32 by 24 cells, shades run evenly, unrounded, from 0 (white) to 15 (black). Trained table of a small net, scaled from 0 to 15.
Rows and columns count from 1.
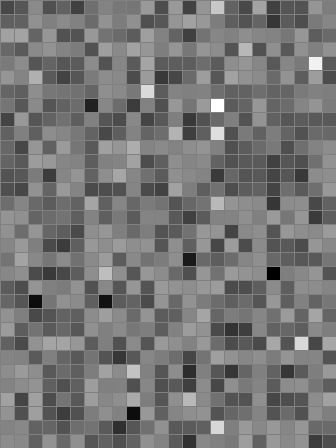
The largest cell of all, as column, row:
20, 20
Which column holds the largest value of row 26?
9
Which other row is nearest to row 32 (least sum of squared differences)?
16
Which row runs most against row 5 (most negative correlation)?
25
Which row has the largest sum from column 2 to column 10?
22
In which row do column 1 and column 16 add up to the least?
8
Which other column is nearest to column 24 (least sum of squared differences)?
13
